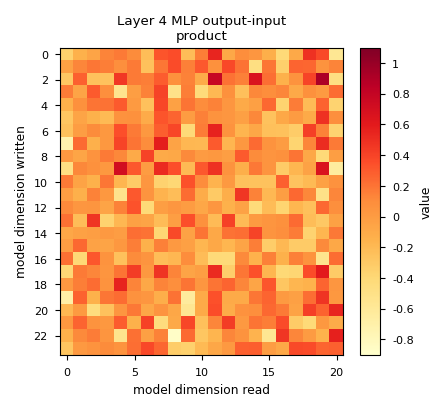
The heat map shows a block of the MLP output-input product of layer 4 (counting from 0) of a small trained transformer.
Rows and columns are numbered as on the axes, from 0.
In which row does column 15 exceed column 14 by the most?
1
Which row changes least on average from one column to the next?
23
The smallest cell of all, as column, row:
8, 22
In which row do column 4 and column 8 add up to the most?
9
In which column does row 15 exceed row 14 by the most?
7
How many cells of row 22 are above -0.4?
18
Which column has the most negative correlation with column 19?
0
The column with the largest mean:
19
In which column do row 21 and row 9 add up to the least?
20
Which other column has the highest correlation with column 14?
6
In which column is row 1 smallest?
14
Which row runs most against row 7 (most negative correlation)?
13
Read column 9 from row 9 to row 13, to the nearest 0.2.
-0.2 0.4 0.2 0 0.4
